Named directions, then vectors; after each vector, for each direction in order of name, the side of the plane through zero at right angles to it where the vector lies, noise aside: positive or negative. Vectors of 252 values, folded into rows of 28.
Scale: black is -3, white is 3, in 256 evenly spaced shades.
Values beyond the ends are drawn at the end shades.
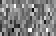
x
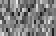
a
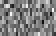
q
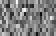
positive, negative, negative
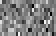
positive, positive, negative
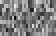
positive, positive, positive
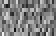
positive, negative, negative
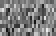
positive, positive, positive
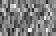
positive, negative, positive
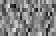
negative, positive, negative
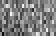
negative, positive, positive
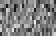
negative, negative, negative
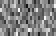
positive, negative, positive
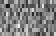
positive, negative, negative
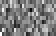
positive, positive, positive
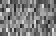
negative, negative, negative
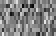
positive, negative, negative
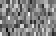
positive, positive, positive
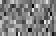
positive, positive, negative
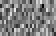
positive, positive, positive
